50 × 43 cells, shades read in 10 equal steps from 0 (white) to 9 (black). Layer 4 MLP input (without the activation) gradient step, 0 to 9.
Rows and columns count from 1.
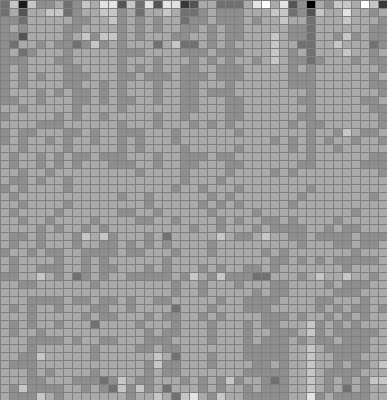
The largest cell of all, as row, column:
1, 35
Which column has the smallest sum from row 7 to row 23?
39
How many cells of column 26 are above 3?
21
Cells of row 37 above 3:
8
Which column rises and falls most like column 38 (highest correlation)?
20
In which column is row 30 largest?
19
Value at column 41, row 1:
0
